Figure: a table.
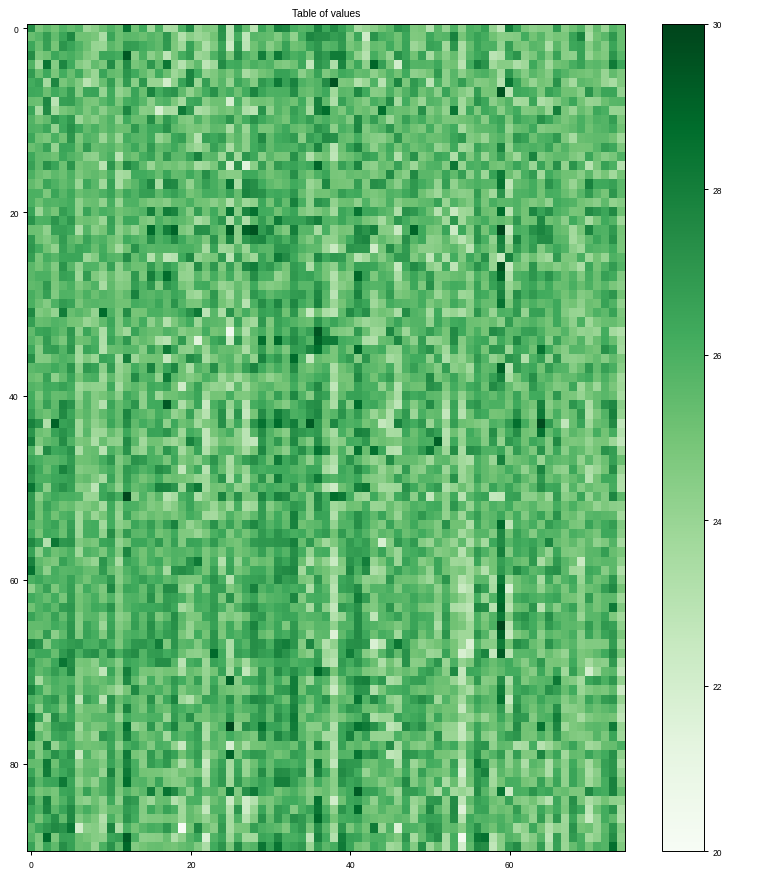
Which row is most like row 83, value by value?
20
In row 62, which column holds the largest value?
59
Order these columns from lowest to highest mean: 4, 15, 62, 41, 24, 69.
69, 62, 24, 15, 4, 41
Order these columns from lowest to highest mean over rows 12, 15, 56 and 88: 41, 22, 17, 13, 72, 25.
25, 22, 17, 72, 13, 41
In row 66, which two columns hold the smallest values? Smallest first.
38, 60
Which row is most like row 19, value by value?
52
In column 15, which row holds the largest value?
22
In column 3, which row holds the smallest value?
8
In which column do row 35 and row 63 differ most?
64
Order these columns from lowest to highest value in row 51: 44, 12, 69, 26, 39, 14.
44, 14, 69, 26, 39, 12
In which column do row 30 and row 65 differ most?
27
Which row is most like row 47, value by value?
60
